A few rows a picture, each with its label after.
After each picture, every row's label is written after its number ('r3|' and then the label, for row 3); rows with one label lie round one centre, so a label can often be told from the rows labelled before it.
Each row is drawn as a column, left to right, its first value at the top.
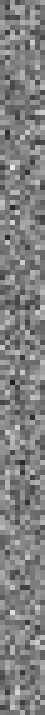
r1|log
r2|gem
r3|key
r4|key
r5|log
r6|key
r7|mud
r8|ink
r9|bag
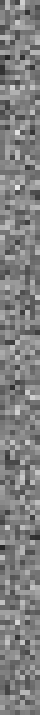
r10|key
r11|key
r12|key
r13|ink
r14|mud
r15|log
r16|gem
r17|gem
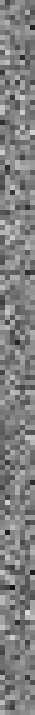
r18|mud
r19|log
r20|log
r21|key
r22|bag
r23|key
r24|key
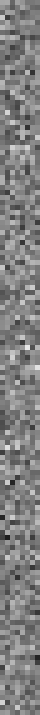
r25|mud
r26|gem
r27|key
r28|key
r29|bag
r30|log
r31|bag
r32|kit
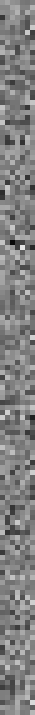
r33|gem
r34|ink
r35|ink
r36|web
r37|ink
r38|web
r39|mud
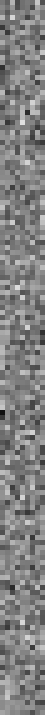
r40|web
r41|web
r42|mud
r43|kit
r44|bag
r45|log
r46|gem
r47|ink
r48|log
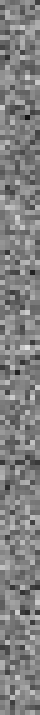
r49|gem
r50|mud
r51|log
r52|mud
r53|kit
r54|kit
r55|key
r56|log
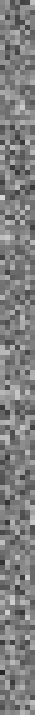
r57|log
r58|key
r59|log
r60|gem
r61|kit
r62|log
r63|bag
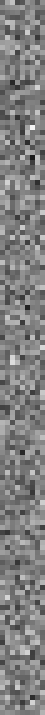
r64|kit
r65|web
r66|ink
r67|web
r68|log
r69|ink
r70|mud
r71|bag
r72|kit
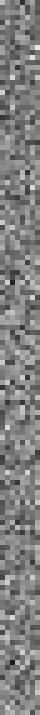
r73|key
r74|web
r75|kit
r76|key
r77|ink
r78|mud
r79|ink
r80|kit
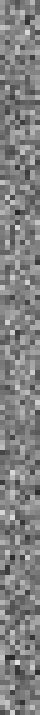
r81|key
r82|kit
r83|web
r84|log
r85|ink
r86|gem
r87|bag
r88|mud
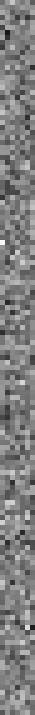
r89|gem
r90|mud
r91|mud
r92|gem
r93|web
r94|key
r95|log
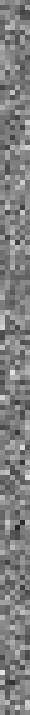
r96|kit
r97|mud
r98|log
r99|ink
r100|key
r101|bag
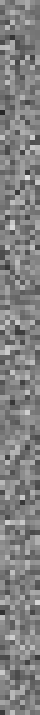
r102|kit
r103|kit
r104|log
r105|ink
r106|bag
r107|ink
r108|bag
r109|log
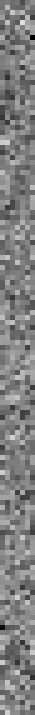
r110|web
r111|web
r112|kit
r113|kit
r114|log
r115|mud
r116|ink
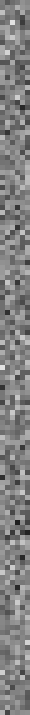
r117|kit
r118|gem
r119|log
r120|key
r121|web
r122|ink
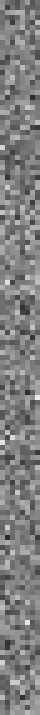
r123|key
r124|gem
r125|kit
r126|web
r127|mud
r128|mud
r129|kit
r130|gem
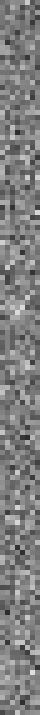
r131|gem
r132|log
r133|bag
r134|web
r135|gem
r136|bag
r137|kit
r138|key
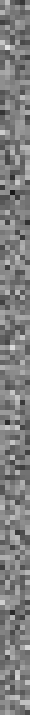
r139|kit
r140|kit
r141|log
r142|web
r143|bag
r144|bag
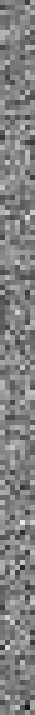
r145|gem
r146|key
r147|ink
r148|key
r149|bag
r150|log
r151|kit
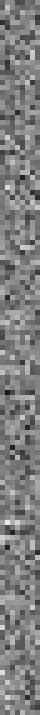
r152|kit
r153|web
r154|web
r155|log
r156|kit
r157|bag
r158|ink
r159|gem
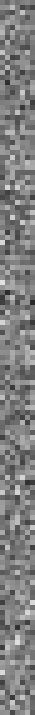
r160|gem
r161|ink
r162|bag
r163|web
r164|key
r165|key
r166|key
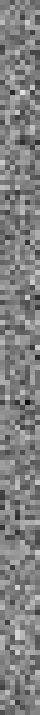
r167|ink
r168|gem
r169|bag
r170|ink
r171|log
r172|ink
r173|mud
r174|kit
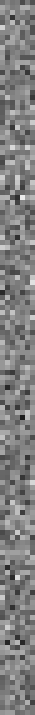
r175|ink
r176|bag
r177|key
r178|gem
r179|log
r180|bag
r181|gem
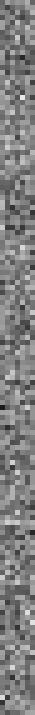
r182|log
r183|bag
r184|bag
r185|gem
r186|bag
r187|key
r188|ink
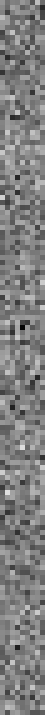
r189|mud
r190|bag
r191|bag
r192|web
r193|key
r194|key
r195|bag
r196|key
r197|gem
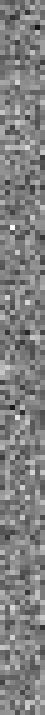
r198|bag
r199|bag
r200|log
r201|bag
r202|key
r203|bag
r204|mud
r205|web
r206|mud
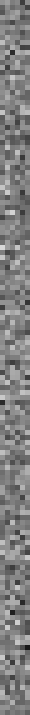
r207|ink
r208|key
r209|kit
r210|ink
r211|gem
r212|gem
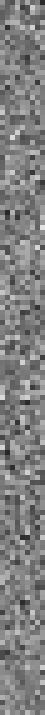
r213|gem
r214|web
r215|bag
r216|ink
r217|gem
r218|gem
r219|key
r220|ink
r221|log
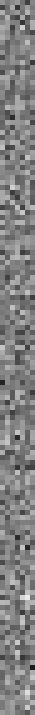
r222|key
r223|kit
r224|web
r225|gem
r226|kit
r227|web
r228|mud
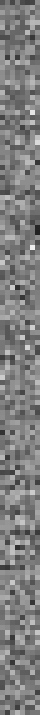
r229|log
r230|bag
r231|kit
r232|web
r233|web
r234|log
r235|bag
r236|web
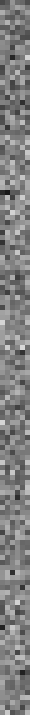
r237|web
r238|log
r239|key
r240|log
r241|log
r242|web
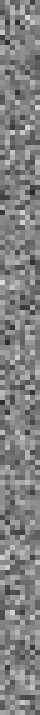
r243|gem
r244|key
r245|ink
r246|kit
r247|kit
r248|mud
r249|mud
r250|bag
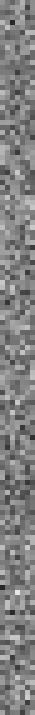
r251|log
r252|log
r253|kit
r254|web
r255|mud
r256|log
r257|log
